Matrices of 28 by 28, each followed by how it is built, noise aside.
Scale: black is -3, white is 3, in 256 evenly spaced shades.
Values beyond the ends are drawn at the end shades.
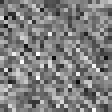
Toeplitz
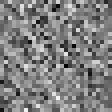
Toeplitz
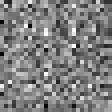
low rank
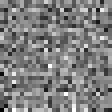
low rank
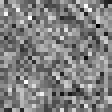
Toeplitz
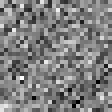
Hankel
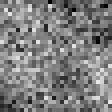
smooth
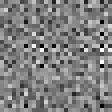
low rank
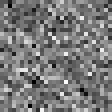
Toeplitz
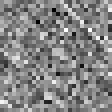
Toeplitz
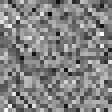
Toeplitz
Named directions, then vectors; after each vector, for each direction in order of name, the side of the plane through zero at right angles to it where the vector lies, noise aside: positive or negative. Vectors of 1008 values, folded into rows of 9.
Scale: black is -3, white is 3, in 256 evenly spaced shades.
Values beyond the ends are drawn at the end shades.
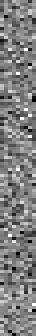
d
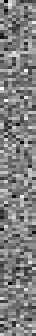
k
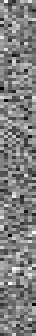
negative, negative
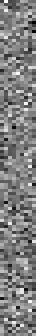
positive, negative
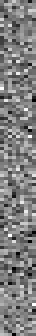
positive, positive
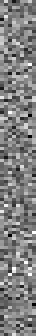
negative, negative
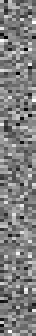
negative, positive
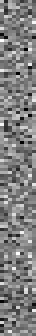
negative, positive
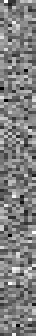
negative, negative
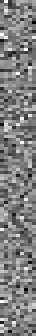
positive, negative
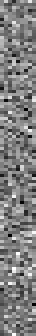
negative, negative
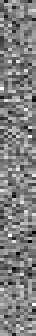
positive, positive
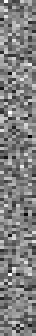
negative, negative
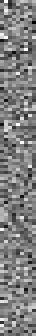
positive, negative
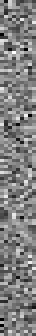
negative, positive
